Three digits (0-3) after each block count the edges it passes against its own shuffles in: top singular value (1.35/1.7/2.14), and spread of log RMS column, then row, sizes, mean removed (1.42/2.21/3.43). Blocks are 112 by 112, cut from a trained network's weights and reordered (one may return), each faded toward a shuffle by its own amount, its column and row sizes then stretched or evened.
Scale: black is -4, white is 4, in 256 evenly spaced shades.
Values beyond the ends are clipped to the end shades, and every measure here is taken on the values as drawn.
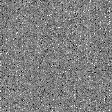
0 1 0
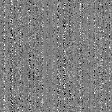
1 3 0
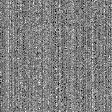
3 2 0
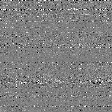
1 1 3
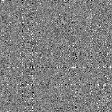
2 2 1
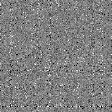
1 2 1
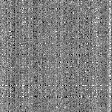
3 2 2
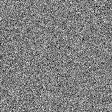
0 0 0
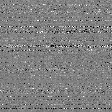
1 0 3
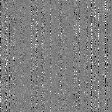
1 3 0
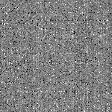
1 0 1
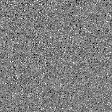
0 1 1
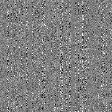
1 3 0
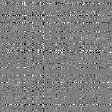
3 2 3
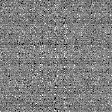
2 2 0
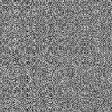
3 2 1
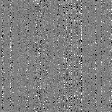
1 3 0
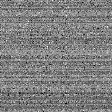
3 1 0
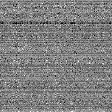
3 1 1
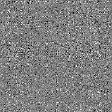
0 2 2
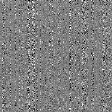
0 3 1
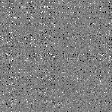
0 2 2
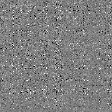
0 2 2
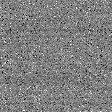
0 1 0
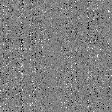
0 2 0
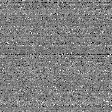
2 0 2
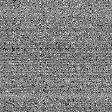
2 1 0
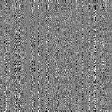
3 3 1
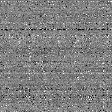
2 1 2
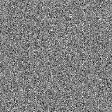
0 2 0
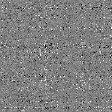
0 2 2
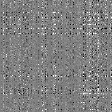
2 3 2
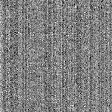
3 1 0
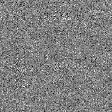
1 1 1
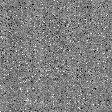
0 0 1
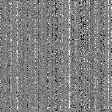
3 3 1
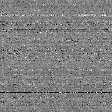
3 0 2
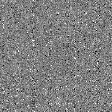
1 2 0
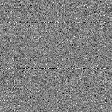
2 0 1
